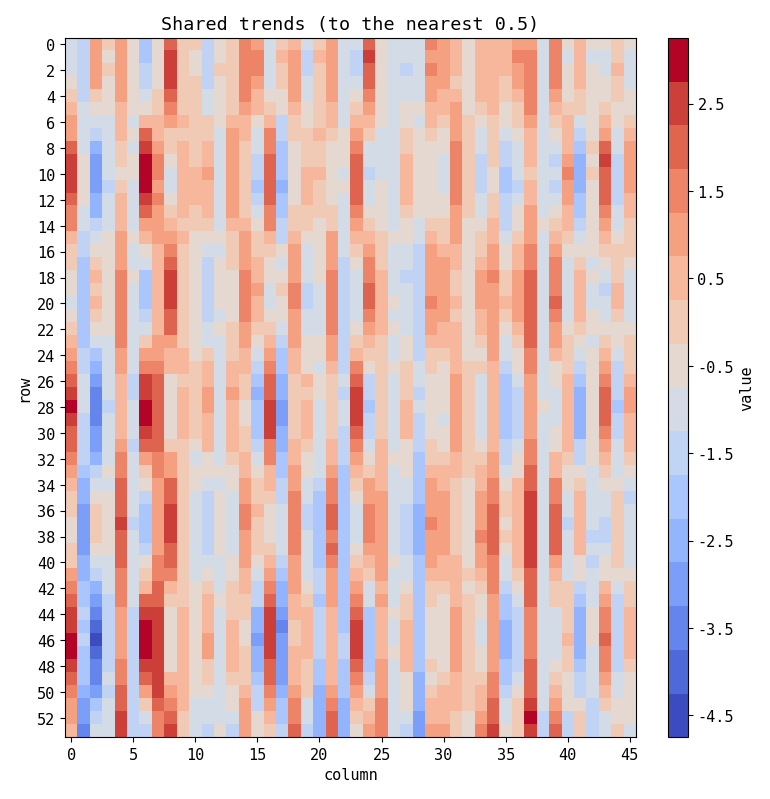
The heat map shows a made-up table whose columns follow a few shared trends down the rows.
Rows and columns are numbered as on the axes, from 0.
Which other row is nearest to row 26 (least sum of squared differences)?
30
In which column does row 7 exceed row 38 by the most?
6
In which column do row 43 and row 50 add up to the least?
2
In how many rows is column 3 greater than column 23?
11
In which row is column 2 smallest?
46
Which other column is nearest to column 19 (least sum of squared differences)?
27
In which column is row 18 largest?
8
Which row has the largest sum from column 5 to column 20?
10
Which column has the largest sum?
37
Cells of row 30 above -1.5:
35
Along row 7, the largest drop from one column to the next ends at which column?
17
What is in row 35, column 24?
1
